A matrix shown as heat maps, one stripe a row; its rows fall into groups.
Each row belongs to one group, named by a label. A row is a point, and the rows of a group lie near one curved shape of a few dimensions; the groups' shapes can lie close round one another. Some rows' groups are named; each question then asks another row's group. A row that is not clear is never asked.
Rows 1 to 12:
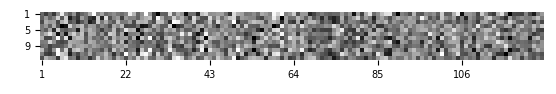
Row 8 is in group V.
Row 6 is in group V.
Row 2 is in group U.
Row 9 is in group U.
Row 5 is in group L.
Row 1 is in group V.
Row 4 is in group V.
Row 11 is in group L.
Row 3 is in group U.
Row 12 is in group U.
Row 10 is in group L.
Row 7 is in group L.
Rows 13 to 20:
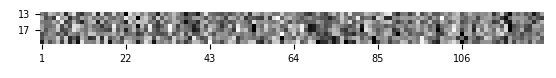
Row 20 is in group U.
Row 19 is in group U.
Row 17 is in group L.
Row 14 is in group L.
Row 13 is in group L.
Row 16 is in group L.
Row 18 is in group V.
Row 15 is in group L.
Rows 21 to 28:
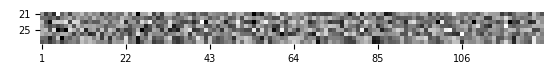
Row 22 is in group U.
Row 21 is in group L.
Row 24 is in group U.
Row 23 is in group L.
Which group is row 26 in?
U
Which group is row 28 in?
U
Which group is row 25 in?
V
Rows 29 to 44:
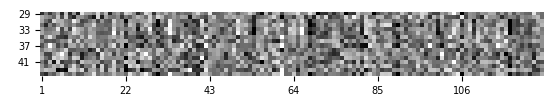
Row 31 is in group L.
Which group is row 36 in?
U
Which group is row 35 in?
V
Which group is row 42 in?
L
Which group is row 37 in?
V
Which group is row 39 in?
L
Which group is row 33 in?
L
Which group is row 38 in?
U
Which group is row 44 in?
V
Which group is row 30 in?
U
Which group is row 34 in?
L
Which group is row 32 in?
V
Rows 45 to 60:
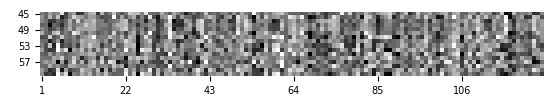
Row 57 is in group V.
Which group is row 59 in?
U
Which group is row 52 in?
U
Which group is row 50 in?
L
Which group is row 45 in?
L
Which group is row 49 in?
U
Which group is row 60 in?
L
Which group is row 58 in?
V
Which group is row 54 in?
L
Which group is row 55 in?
V
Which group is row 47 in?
U
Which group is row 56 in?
L
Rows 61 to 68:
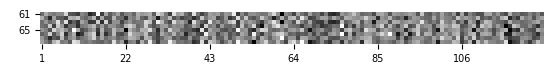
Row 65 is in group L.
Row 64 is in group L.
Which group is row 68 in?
L
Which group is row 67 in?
V
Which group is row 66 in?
L
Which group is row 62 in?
V
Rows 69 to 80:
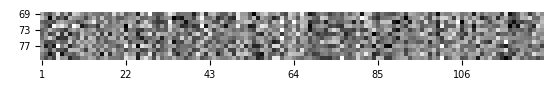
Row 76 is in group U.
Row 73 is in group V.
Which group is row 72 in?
L
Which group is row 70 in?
V
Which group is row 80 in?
L
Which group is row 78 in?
V
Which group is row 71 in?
V
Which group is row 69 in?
L
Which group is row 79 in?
U
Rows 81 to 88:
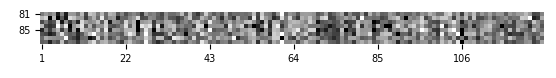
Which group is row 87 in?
U
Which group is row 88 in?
V
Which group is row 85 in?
U
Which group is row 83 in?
U
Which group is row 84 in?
L
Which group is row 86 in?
V
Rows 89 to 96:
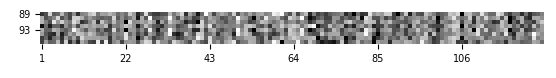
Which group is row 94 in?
U
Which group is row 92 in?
U
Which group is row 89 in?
V
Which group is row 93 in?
L
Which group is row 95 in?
U
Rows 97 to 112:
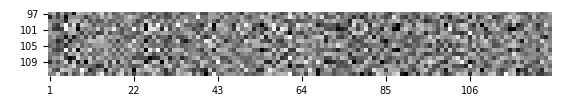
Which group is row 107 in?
U
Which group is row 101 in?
L
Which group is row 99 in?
U
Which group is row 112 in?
V
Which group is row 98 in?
U
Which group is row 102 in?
U
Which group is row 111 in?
L
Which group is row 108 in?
V
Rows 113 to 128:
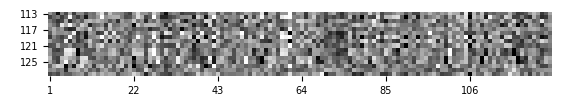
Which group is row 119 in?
V
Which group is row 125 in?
L
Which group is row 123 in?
L
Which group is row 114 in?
V
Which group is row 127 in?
U
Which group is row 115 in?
U
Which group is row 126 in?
V
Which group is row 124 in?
L
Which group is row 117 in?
V
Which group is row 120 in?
U
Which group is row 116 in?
L
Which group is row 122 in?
L
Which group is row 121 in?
V
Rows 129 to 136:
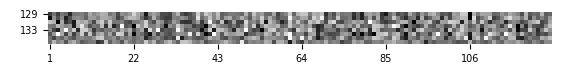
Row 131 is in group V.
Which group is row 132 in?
L
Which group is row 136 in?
U
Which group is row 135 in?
V
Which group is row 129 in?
U
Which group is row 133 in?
L
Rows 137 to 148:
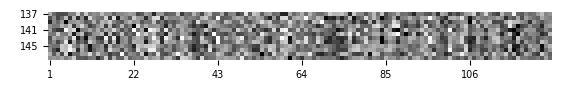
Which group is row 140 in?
L
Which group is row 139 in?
U
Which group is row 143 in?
U
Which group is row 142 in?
L
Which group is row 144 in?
U
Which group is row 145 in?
L
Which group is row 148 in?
U
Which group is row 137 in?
U
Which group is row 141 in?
L
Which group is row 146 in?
L
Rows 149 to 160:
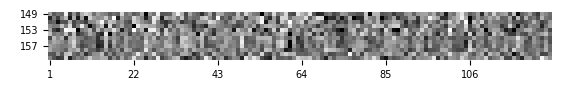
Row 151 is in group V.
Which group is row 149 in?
L
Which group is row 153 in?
L
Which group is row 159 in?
L
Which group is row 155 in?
U
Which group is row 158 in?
U
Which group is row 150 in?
U
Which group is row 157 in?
U
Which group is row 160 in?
U
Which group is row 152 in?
L
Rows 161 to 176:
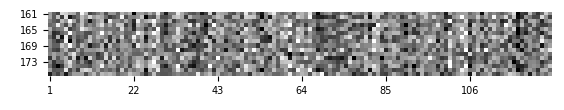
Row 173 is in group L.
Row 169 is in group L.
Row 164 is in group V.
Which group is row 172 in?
U
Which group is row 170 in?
V
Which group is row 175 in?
L
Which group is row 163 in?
L
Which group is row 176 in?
U
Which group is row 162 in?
L
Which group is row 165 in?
L
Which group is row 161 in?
L
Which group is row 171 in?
U
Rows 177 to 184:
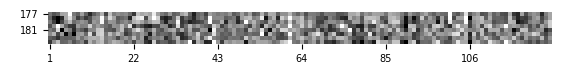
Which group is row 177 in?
L
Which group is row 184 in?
V
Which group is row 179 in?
V
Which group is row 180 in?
V
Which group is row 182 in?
V
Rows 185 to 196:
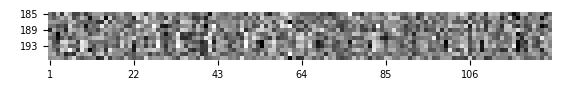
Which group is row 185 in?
L
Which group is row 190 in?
V
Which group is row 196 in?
U
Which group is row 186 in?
L
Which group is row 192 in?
L
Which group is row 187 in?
U
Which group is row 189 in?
U
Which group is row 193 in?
L
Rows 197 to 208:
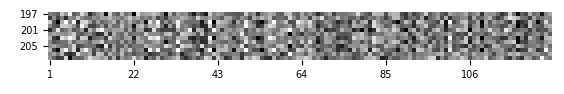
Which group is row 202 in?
U
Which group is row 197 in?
L
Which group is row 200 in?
L
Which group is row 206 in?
L
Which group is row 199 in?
L
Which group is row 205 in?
U
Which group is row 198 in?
U
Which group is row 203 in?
L
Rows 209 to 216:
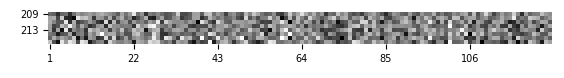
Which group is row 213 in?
L
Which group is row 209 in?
U
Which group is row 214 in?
V
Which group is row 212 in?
L
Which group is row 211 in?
U
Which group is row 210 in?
V
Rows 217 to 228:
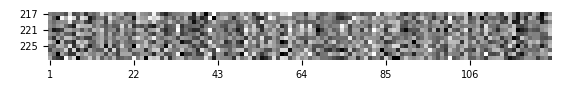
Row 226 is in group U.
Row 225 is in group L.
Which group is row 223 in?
L
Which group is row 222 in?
V
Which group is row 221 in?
V
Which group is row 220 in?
V
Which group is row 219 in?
L
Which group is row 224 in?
V
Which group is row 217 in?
V
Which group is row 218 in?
L
